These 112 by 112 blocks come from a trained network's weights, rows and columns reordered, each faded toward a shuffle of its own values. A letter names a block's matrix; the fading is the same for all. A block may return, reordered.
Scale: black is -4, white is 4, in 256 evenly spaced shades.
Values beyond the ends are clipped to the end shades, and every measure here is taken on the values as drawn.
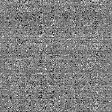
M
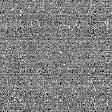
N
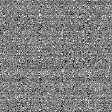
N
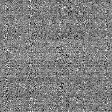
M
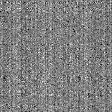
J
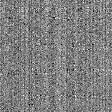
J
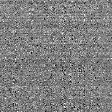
M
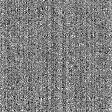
J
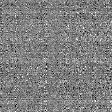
N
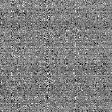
N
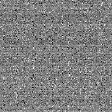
M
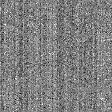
J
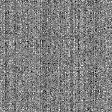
J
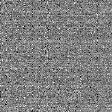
M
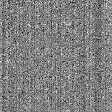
J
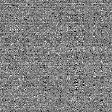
N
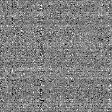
M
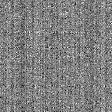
J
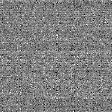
M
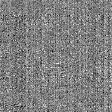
J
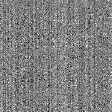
J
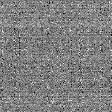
M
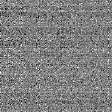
N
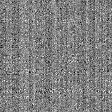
J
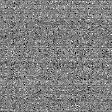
M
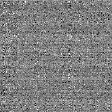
M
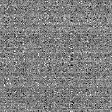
M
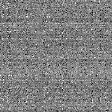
N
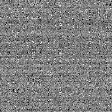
N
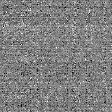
N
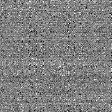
N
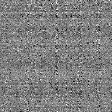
N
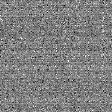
N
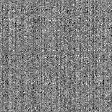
J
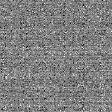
M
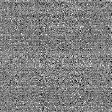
N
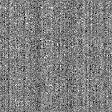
J
